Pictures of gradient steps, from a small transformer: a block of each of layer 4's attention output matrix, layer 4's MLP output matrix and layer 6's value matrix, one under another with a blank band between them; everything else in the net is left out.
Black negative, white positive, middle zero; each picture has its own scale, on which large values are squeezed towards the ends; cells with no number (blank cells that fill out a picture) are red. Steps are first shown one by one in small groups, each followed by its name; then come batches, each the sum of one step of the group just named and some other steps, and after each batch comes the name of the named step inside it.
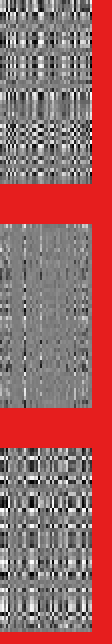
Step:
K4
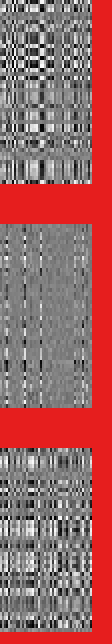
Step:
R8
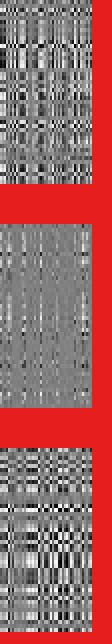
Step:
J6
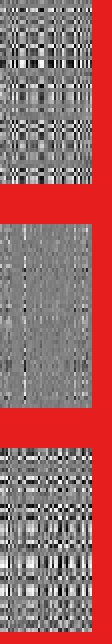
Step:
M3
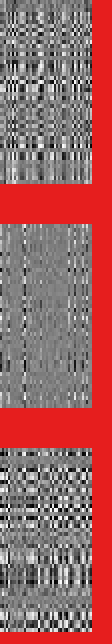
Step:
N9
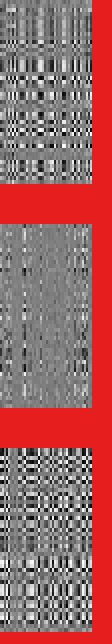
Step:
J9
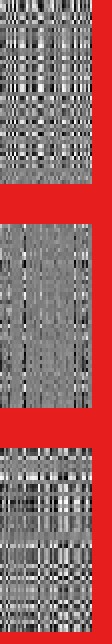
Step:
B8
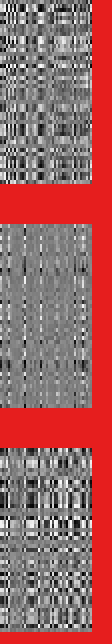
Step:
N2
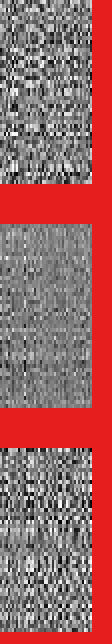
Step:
R8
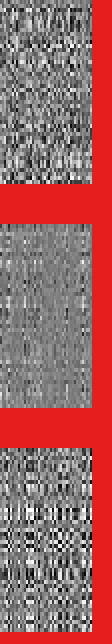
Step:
J6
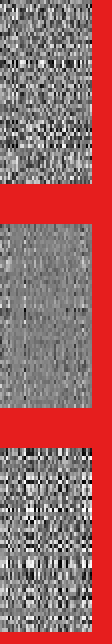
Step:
M3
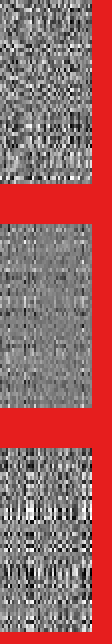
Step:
N9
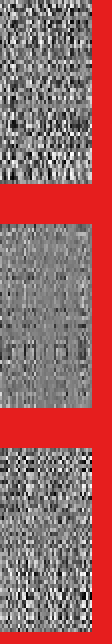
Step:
J9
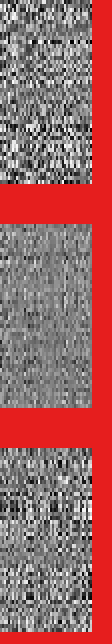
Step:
N2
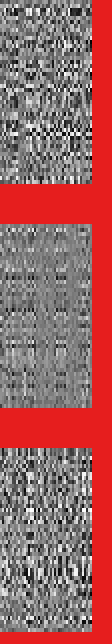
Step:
M3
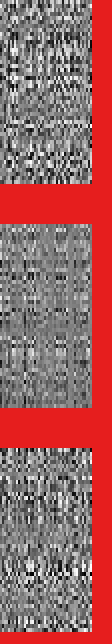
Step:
B8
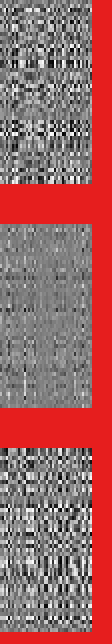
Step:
M3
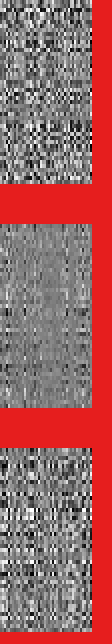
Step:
K4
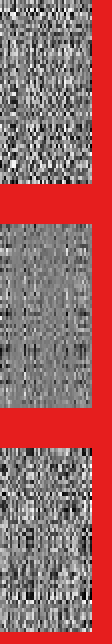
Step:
N9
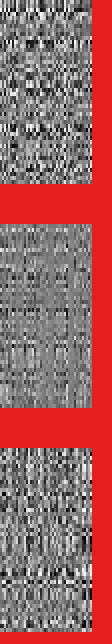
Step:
N2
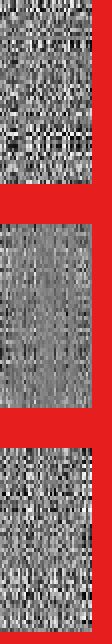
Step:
B8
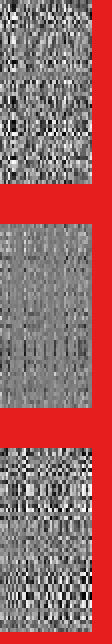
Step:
N9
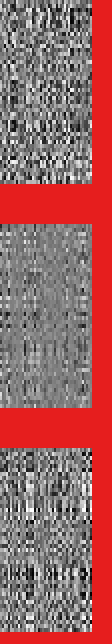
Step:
N9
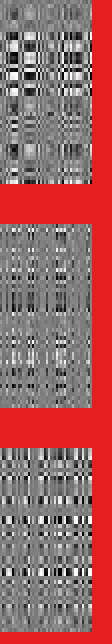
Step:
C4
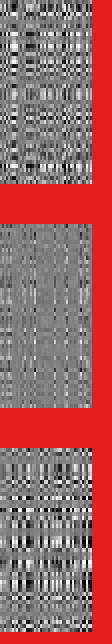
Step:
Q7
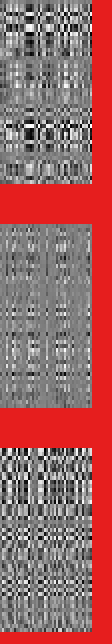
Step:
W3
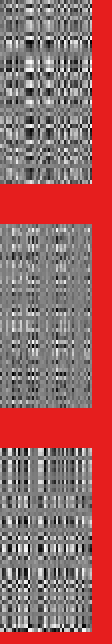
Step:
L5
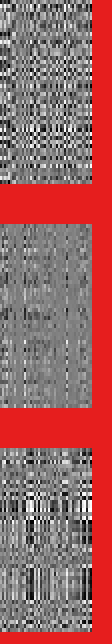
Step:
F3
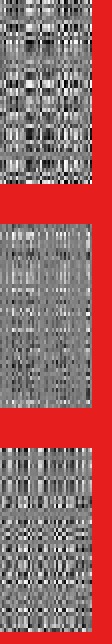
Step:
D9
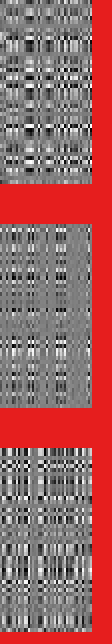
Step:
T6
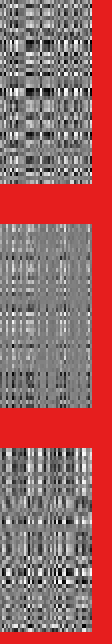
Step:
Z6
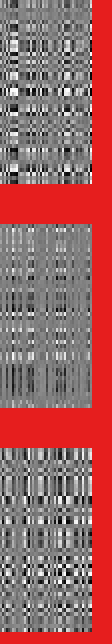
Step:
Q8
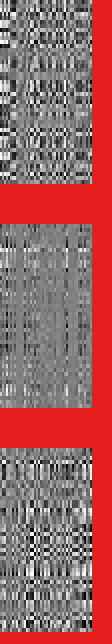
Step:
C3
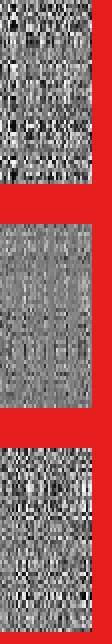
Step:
W3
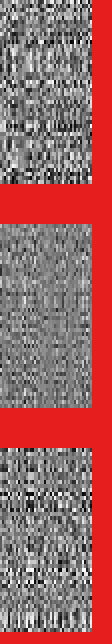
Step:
L5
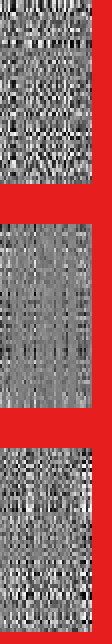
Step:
C3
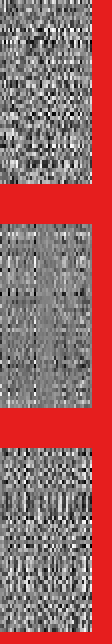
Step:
D9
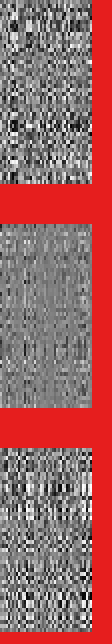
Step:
W3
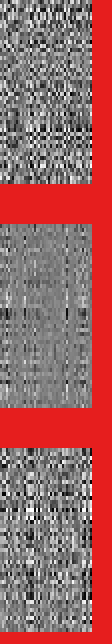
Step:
F3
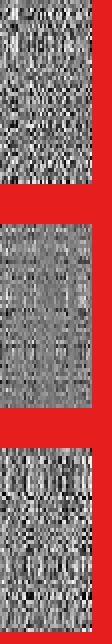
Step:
T6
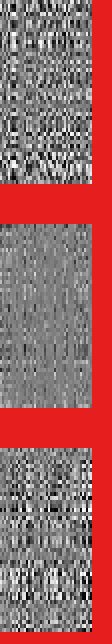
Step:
Q7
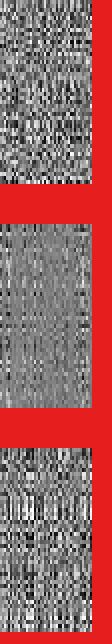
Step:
C3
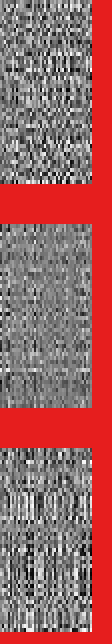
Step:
L5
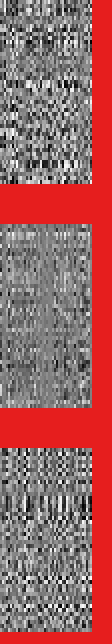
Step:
D9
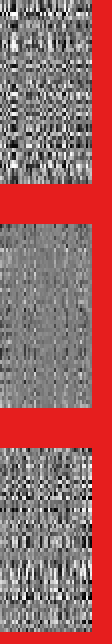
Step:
Q7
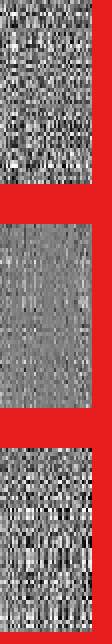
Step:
Q7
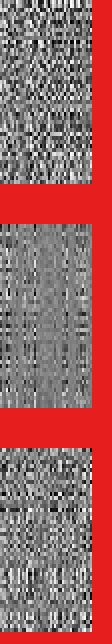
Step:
C3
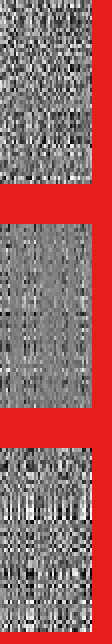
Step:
C3
